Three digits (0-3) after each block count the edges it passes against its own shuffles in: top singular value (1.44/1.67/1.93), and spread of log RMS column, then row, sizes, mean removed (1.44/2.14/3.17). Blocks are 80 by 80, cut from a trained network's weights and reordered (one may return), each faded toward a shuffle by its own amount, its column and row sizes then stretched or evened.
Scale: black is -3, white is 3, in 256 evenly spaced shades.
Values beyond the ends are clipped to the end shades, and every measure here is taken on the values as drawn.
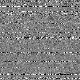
1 0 3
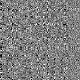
2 2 2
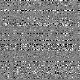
3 2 3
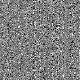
0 2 0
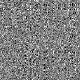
2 2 1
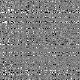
1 2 3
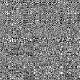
3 1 2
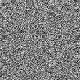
3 0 0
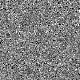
0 0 1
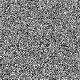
1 0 1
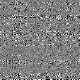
0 2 3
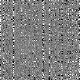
1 3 2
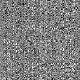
2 2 1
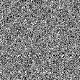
2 0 1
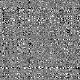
0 2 3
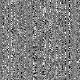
1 3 0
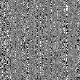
0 3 0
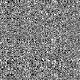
2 1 2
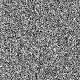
1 0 0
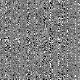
0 3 1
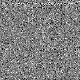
1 1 1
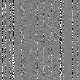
2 3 0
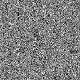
1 1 0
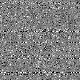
3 0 2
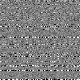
3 0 3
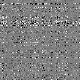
1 2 3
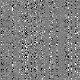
3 3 1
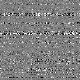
3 1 3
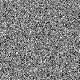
1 0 0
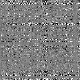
2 2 3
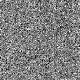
0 0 0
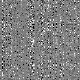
2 3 0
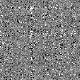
1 2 2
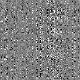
0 3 2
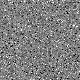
0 0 0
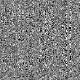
1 2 1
